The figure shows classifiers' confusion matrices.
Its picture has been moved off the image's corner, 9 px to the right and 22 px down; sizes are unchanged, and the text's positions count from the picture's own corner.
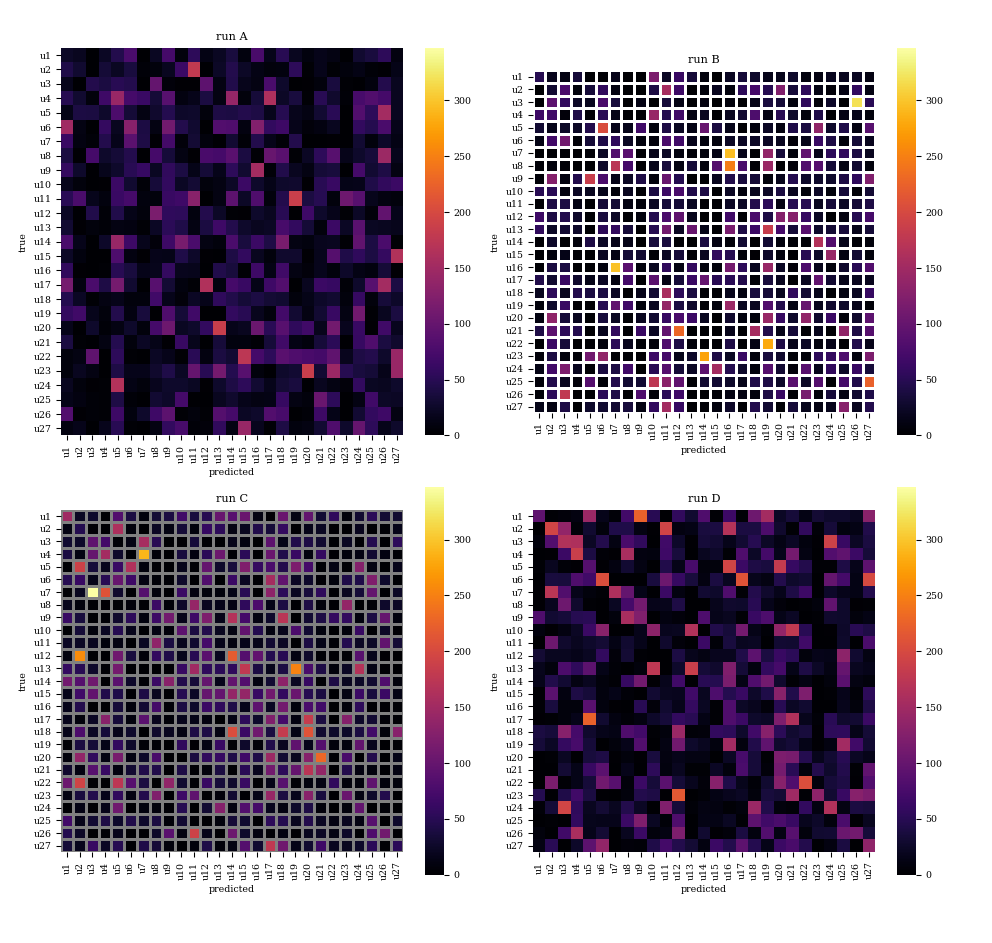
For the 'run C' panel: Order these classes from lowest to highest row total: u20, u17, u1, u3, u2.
u2, u3, u17, u1, u20
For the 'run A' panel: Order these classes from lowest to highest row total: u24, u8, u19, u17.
u24, u19, u8, u17
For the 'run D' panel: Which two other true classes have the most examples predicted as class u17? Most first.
u6, u10
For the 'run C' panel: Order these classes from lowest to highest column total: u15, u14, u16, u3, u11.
u16, u11, u3, u14, u15
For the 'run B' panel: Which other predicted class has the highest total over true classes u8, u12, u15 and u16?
u7
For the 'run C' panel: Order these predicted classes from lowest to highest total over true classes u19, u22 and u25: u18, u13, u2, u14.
u14, u13, u18, u2
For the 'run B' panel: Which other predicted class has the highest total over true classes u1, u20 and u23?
u14
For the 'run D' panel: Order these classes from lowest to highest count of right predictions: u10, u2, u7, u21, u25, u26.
u21, u25, u26, u10, u7, u2
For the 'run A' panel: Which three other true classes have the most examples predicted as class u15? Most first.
u22, u27, u23
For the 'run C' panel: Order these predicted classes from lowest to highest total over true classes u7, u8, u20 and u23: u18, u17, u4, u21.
u18, u4, u21, u17
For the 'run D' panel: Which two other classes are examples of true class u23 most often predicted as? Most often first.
u12, u21
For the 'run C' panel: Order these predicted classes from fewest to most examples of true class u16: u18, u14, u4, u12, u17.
u4, u17, u14, u12, u18
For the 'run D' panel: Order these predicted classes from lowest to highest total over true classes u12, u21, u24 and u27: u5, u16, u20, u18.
u16, u5, u20, u18
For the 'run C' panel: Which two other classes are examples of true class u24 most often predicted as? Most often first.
u13, u5
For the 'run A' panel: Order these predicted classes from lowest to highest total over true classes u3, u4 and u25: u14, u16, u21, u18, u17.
u16, u18, u21, u14, u17
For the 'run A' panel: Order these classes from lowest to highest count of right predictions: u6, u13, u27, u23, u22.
u27, u23, u13, u22, u6
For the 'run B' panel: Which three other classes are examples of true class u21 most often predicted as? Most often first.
u12, u18, u25
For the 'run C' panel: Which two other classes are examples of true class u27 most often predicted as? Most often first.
u17, u18
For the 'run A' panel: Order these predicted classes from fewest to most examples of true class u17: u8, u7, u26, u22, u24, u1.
u7, u24, u22, u8, u1, u26
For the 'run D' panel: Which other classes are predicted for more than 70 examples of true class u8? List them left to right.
u3, u9, u24
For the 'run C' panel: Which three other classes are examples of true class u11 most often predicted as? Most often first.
u8, u26, u12
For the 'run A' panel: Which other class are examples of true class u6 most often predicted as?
u1
